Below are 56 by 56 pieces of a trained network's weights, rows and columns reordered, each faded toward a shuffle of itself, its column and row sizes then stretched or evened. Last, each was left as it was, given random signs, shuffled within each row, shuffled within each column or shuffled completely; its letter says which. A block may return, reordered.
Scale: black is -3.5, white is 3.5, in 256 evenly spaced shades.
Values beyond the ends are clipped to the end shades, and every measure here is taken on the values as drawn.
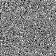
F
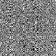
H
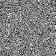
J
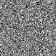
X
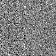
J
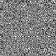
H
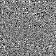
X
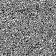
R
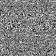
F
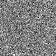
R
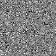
X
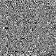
X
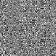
H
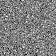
R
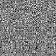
H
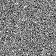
R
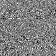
F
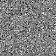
X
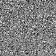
F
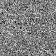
F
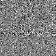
X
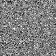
F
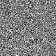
X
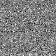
F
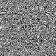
H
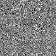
X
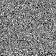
F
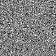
X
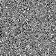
J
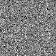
J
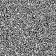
R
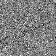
J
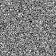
F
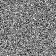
R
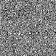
F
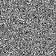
F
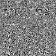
X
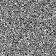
F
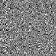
H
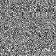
H
